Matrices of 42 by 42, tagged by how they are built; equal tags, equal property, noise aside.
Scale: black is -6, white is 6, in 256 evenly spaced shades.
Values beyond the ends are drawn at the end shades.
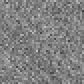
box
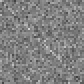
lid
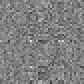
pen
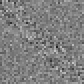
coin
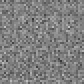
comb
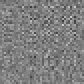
pen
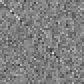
lid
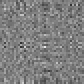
pen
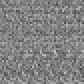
comb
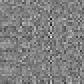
pen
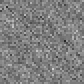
box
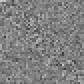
coin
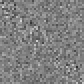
coin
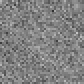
box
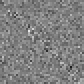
coin
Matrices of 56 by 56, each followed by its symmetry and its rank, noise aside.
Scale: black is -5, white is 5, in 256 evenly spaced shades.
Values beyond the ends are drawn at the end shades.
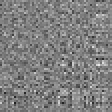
no symmetry, rank five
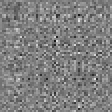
no symmetry, rank five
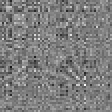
symmetric, rank four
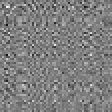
no symmetry, rank five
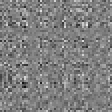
antisymmetric, rank four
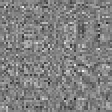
no symmetry, rank six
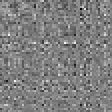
no symmetry, rank five
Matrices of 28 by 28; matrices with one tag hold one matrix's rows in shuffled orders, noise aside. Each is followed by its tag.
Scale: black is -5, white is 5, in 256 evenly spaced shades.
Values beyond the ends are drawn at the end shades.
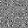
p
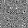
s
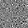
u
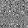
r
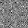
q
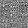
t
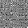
t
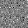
r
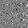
u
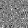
q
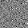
u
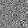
u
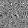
q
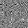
q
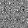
r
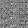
t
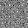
r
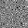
u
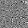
u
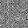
p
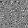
q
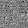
t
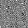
s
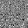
r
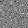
q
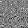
q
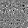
r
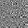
u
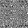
t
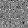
r
